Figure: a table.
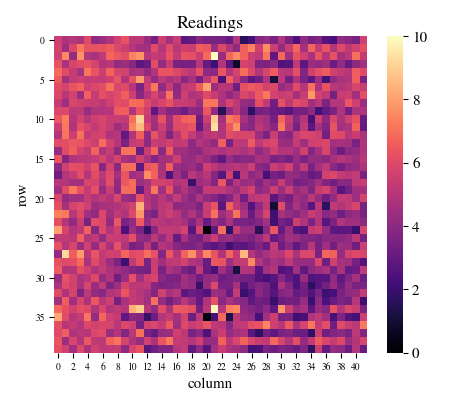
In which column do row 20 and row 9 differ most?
26
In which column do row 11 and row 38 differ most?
21
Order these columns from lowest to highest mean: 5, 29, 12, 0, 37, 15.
29, 37, 12, 15, 5, 0
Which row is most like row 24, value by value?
35
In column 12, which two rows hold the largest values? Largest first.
17, 27
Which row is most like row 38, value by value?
4
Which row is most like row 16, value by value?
14
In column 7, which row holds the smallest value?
31
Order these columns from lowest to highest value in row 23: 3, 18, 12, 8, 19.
18, 12, 19, 3, 8
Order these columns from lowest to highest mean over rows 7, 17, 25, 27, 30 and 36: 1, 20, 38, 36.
38, 36, 20, 1
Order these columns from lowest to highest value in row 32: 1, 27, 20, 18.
20, 18, 27, 1
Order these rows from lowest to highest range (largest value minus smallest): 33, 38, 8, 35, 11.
38, 8, 33, 11, 35
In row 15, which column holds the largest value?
0
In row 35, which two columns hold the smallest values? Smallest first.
20, 23
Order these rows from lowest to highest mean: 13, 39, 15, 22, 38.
39, 15, 22, 13, 38
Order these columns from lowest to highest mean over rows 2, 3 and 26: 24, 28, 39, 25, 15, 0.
24, 39, 28, 25, 15, 0
